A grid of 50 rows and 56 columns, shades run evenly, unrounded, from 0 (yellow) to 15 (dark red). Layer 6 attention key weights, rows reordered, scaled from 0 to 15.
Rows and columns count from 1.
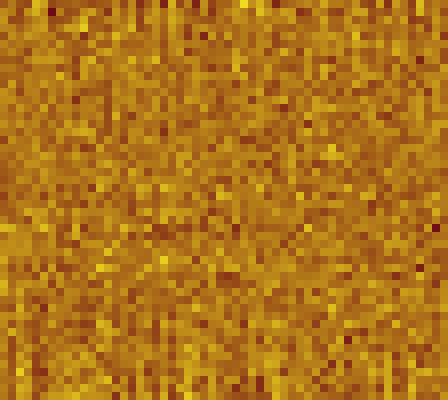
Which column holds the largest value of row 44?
54
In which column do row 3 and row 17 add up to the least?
11
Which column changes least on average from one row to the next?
20
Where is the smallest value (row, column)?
1, 31
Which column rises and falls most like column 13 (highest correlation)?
21
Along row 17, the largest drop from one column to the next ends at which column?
22
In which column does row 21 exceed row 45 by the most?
34
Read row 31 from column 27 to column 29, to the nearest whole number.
7 6 8
